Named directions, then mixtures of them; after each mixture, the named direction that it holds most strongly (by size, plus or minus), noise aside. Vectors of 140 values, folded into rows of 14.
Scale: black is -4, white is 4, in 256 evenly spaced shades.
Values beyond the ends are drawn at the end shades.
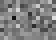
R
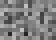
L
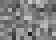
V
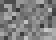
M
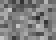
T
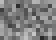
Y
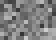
M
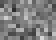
Y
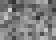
T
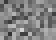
M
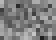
Y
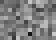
V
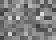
L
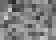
T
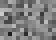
L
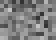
T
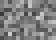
L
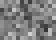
V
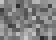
Y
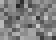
Y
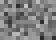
L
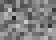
M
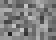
L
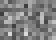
L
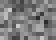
T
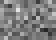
M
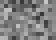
T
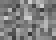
V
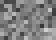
M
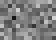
R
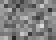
T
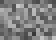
Y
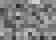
Y
